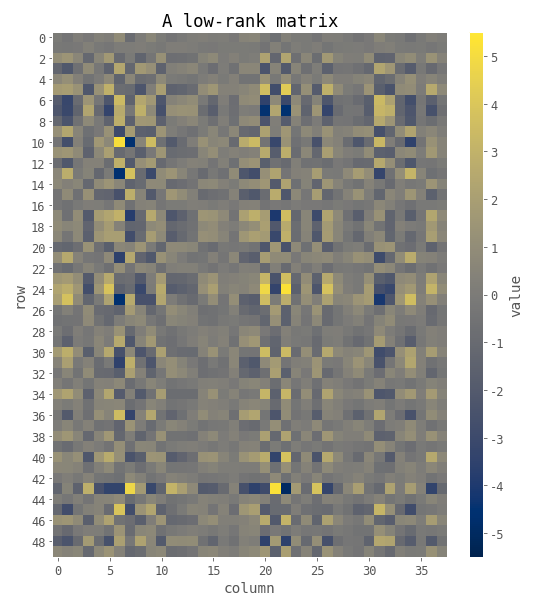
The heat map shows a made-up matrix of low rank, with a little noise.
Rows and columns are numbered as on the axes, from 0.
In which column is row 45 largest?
6
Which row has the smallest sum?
7
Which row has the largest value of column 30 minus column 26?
43
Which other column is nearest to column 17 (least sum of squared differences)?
28
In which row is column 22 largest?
24
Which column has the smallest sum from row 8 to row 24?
21
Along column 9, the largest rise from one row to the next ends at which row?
10
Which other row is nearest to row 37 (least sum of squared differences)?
42
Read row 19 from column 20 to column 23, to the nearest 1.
2 -3 3 -1
